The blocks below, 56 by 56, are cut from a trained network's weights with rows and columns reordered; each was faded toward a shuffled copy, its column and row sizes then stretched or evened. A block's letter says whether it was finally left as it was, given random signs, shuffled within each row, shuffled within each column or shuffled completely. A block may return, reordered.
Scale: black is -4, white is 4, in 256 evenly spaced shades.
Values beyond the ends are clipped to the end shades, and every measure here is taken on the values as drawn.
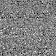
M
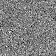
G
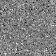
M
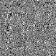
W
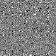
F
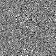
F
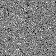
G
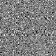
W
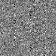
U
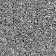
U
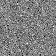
G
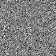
U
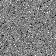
G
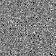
F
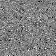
M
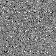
M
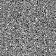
U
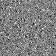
G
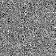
F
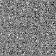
F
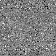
M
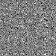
W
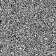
U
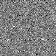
M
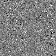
U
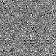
W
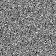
G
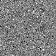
U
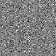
W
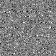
M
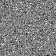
G
